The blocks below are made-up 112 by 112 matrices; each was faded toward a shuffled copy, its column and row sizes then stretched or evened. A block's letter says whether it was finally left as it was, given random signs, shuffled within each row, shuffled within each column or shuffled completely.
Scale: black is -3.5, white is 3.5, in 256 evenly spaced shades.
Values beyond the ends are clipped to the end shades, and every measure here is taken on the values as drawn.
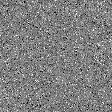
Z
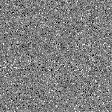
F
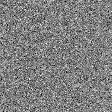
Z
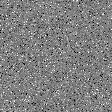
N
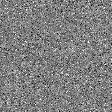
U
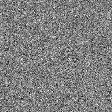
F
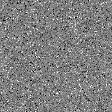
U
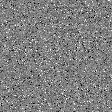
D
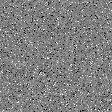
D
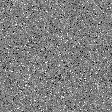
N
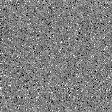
F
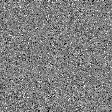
U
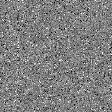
F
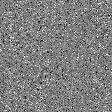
Z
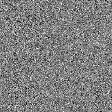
F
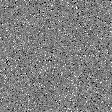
N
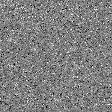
D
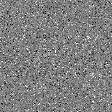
F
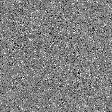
U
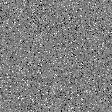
Z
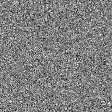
U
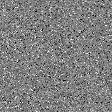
D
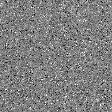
U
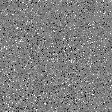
U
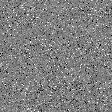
D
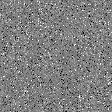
Z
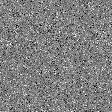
D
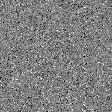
Z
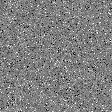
N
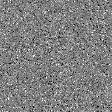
U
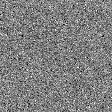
D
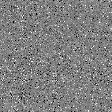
F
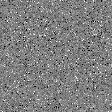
U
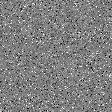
D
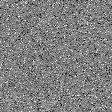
D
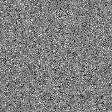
Z
